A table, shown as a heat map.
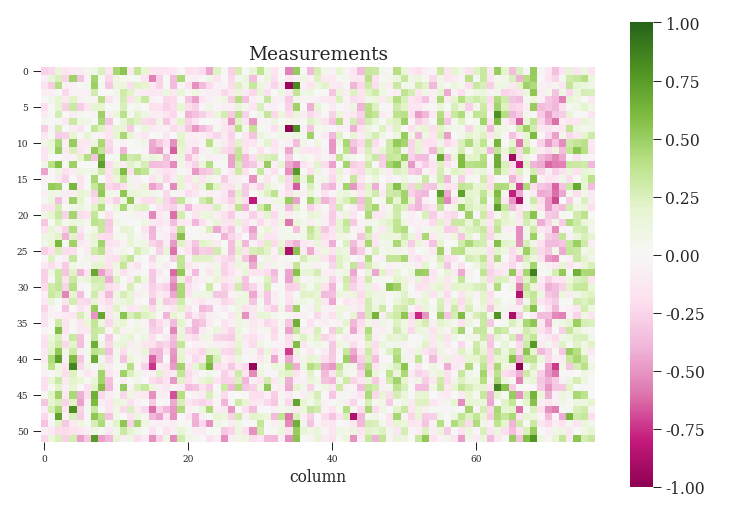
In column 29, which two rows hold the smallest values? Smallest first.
41, 18
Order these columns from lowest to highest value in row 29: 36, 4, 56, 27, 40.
40, 56, 36, 27, 4
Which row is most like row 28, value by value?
51
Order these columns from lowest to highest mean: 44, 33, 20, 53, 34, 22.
34, 44, 20, 22, 53, 33
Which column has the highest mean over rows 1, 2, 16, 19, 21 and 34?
63
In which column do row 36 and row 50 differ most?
2
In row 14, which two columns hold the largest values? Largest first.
35, 11
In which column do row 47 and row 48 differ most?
43
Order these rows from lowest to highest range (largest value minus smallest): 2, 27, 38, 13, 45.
27, 38, 45, 13, 2
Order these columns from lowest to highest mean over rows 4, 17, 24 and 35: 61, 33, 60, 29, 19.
29, 33, 19, 60, 61
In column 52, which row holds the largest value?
28
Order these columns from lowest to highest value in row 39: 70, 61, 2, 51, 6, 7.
70, 51, 6, 61, 7, 2
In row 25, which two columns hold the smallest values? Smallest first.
34, 18
